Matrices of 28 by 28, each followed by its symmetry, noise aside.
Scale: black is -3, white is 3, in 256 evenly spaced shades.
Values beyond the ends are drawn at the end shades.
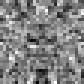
mirrored left to right.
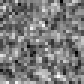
no symmetry.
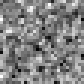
symmetric.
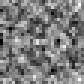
mirrored top to bottom.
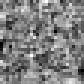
antisymmetric.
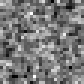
same after a half turn.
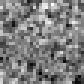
no symmetry.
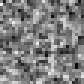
antisymmetric.
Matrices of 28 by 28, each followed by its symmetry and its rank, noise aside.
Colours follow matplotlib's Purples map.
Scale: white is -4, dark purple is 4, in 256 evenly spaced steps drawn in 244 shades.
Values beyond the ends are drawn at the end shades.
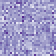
antisymmetric, rank eight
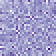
symmetric, rank six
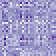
no symmetry, rank four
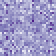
antisymmetric, rank eight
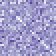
symmetric, rank eight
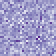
symmetric, rank eight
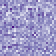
no symmetry, rank eight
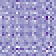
antisymmetric, rank four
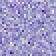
antisymmetric, rank eight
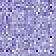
symmetric, rank six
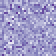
antisymmetric, rank eight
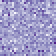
no symmetry, rank eight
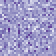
antisymmetric, rank eight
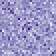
symmetric, rank eight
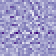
no symmetry, rank four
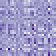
antisymmetric, rank four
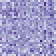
no symmetry, rank six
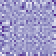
antisymmetric, rank four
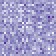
symmetric, rank four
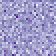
no symmetry, rank eight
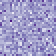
no symmetry, rank eight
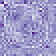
symmetric, rank four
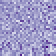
no symmetry, rank eight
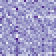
antisymmetric, rank six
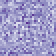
antisymmetric, rank eight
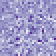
no symmetry, rank six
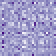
no symmetry, rank four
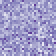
no symmetry, rank eight
